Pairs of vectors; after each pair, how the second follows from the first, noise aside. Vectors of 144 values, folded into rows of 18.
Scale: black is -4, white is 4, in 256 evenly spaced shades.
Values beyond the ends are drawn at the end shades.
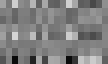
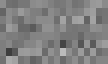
wrapped around, shrunk.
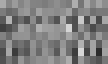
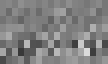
wrapped around, partly zeroed.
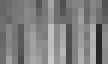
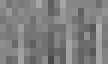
negated, shrunk.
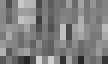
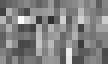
wrapped around, negated.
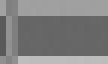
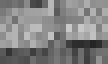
wrapped around, negated.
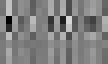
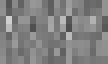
negated, shrunk.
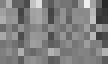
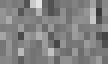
partly zeroed.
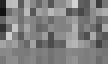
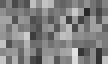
wrapped around, negated.
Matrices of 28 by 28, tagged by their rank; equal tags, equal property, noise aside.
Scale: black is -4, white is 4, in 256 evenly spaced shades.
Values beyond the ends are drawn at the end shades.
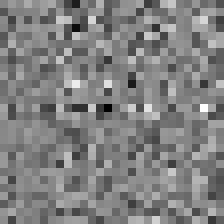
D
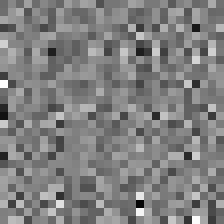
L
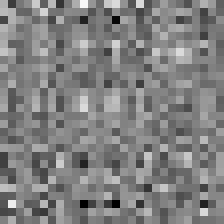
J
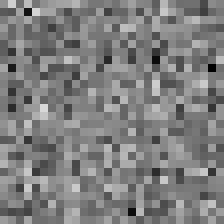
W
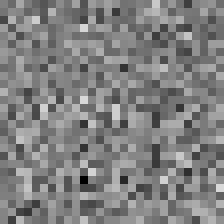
W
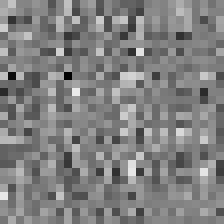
L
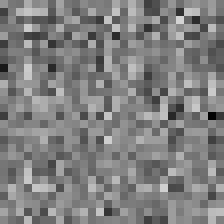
J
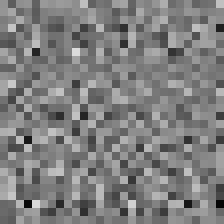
D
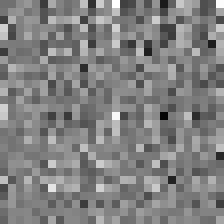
L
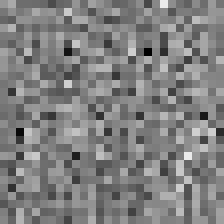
W
